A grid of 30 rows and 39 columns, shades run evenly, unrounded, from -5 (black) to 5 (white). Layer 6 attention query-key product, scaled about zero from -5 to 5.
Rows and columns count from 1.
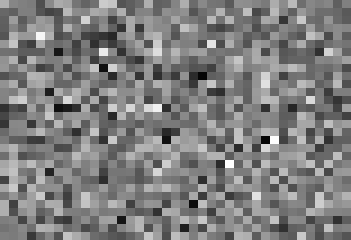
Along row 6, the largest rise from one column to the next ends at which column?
24
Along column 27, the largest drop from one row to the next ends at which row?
19
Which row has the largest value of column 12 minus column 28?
7
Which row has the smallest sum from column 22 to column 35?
10
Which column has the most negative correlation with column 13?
5
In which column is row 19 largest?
30
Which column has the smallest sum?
25
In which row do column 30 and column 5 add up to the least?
18
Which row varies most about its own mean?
14
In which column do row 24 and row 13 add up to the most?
2
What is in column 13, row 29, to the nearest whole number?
-2
